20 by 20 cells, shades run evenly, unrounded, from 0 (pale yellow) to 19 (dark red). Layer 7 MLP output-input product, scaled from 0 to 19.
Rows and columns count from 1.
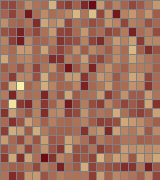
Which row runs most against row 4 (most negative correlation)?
10
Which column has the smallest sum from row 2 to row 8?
17
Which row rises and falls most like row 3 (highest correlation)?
8
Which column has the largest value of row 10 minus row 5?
11
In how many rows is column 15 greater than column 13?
11
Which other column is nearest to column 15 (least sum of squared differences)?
20
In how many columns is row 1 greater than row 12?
9
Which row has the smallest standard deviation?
16
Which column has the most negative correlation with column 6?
19
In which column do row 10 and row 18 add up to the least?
2
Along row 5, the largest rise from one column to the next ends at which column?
18
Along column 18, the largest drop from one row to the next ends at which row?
14
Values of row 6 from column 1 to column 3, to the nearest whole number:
10 11 7
